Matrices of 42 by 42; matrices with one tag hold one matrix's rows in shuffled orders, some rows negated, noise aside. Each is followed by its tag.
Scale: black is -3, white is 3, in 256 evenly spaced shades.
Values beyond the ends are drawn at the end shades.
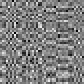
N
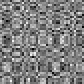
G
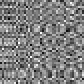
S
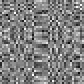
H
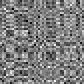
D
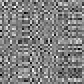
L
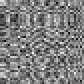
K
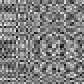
S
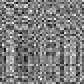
D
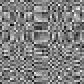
H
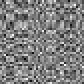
D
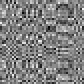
N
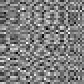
K
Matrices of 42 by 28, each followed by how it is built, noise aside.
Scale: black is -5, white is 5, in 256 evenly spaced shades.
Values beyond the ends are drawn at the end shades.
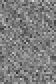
Toeplitz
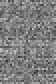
blocks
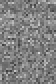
blocks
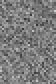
Toeplitz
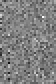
uneven columns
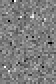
sparse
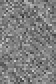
Toeplitz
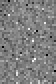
sparse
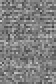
blocks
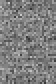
blocks
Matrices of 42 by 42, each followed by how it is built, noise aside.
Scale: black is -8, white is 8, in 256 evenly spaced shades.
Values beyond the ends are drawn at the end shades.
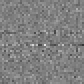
uneven rows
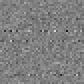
uneven rows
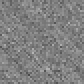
Toeplitz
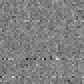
uneven rows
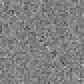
diagonal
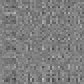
low rank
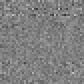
uneven rows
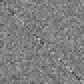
diagonal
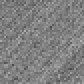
Hankel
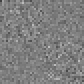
block diagonal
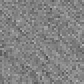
Toeplitz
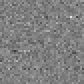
uneven rows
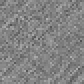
Hankel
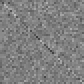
diagonal
